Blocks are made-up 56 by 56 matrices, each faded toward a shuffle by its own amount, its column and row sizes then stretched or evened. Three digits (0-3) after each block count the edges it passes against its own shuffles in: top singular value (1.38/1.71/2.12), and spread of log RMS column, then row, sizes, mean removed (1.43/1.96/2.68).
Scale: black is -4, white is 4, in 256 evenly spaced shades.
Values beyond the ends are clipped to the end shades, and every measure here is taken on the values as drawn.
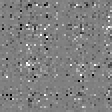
0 2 2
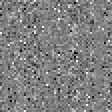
0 2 0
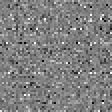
1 0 2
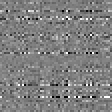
3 1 3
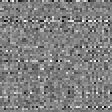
3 0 3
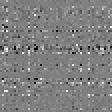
2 2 3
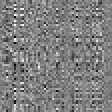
3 3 0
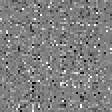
2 1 0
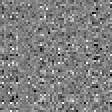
2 2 1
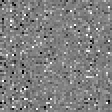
0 2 1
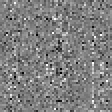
1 2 1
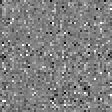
0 1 1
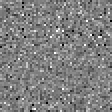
0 0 1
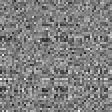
3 0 2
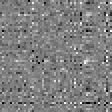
3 2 2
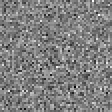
0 0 1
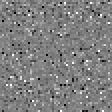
0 1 1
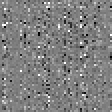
0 3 1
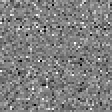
0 0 1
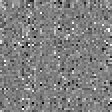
1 2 1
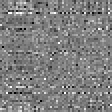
3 0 2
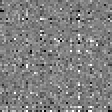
2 2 2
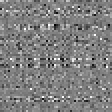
3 0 3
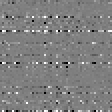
3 1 3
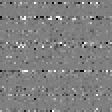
1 0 3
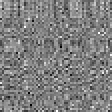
3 1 0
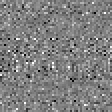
2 1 2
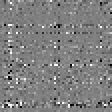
1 2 3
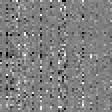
2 3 1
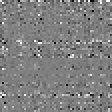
1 2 3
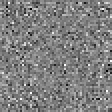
1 1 2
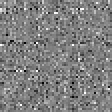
2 1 2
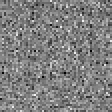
0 1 0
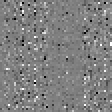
0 3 1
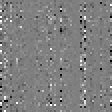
1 3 1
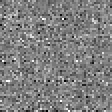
0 0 2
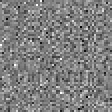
3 1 0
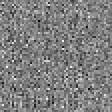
2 2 0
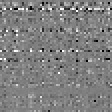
3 1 3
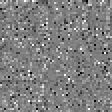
1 0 1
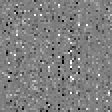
0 2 0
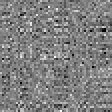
3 1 1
